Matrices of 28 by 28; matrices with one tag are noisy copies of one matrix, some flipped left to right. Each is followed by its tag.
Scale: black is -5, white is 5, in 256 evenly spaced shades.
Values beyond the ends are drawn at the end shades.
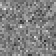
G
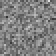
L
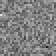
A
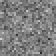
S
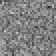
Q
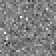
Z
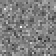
G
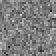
A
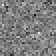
Q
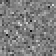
Q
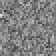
A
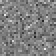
L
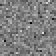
L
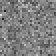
A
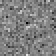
L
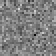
Z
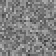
G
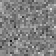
G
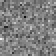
S
